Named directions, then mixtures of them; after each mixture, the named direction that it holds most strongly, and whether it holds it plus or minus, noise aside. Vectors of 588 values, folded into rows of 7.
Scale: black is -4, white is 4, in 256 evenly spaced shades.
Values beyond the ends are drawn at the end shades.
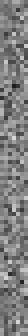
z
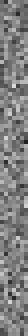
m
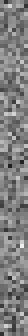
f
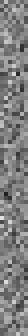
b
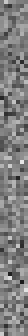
f, minus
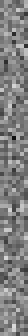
z, minus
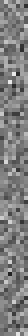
b, plus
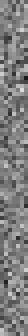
m, minus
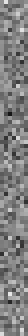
m, minus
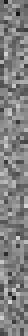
m, plus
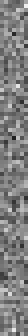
z, minus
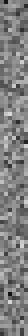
m, plus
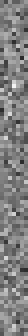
z, minus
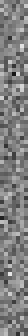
b, minus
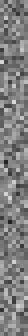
b, minus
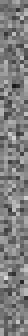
z, plus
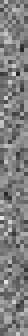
b, plus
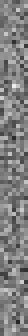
z, minus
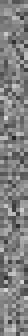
z, minus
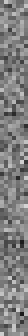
f, minus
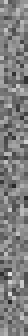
m, minus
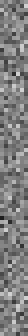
b, minus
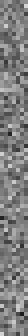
f, minus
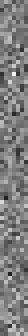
b, plus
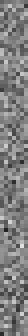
f, plus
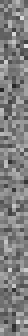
z, plus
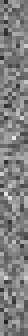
b, minus
